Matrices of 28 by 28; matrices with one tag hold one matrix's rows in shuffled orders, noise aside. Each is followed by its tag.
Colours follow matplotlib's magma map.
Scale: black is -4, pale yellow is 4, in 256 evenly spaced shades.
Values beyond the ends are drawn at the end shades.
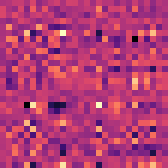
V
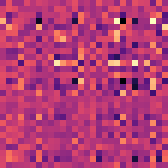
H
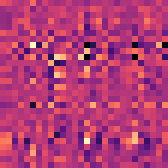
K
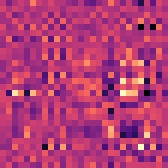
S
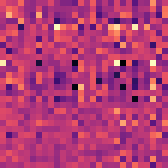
H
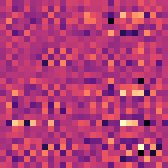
S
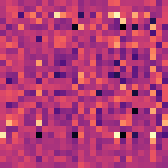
H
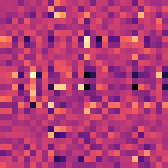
K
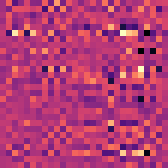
S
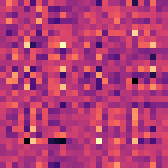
V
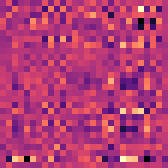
S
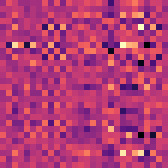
S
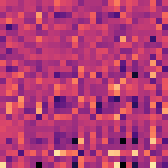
H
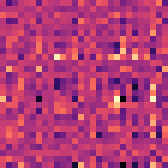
H
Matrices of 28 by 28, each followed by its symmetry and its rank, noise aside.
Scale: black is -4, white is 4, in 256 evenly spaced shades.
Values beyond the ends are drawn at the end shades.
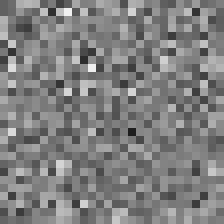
symmetric, rank five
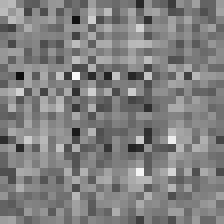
symmetric, rank three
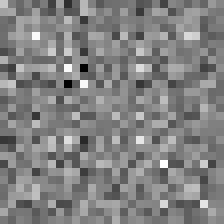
symmetric, rank three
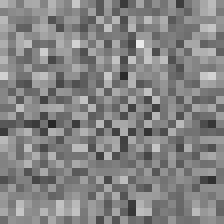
no symmetry, rank four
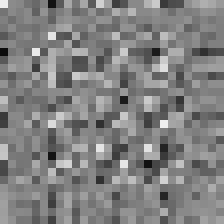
symmetric, rank three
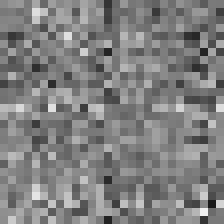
antisymmetric, rank four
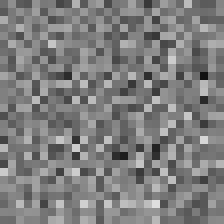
no symmetry, rank five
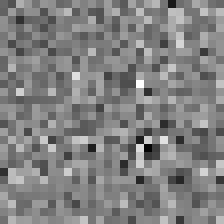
symmetric, rank five
